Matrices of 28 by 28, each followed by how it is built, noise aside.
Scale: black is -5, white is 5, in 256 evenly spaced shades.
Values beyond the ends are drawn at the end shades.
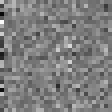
uneven columns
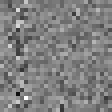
uneven columns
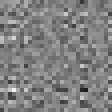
low rank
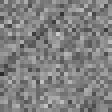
Hankel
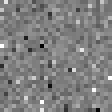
sparse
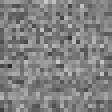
blocks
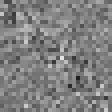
banded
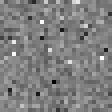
sparse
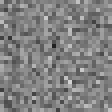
repeating rows
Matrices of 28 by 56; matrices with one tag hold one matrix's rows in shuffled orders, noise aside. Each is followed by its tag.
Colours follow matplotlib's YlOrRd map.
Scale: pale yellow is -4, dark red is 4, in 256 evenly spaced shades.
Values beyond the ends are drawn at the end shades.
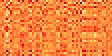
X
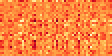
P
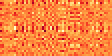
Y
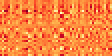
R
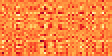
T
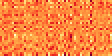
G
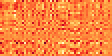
Y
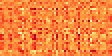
P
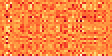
X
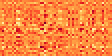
T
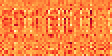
G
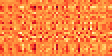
P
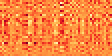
R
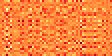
X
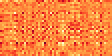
Y
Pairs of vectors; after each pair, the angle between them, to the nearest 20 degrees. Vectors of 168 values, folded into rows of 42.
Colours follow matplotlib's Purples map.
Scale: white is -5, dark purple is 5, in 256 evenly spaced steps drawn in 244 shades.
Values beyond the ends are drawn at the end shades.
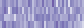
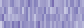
60 degrees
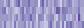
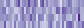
20 degrees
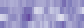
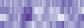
20 degrees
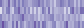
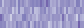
60 degrees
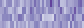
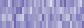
140 degrees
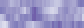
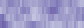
160 degrees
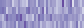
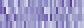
60 degrees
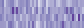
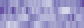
80 degrees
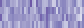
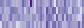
40 degrees
